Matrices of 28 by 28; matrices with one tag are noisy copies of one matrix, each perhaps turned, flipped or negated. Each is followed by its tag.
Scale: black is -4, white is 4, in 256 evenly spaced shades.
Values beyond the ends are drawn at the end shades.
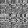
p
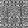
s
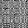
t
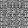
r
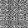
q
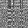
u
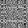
s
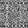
s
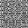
r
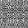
q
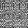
t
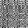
t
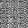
q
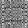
s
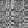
p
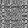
s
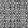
q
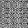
q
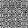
r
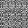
r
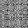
q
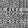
u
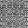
r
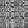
p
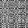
t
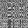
u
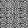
q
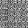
r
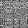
t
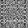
s
